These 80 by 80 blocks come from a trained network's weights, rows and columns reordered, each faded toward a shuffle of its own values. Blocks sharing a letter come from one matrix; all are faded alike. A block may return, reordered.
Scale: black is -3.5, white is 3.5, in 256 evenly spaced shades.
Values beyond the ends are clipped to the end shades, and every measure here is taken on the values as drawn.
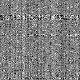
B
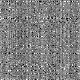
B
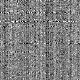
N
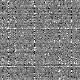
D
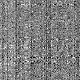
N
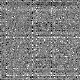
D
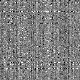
B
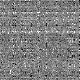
D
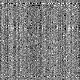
N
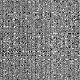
B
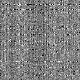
B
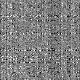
B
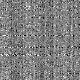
B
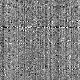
N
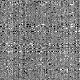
B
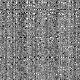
B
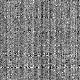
N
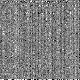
N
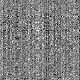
N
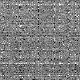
D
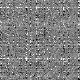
D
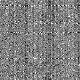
B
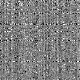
B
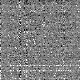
D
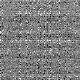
D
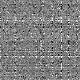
D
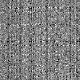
N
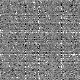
D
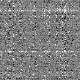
D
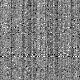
N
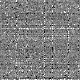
D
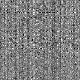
N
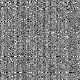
B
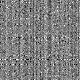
N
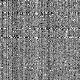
N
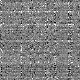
D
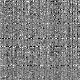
B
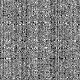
N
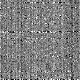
B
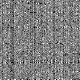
N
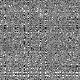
D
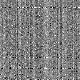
N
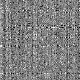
B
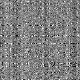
B
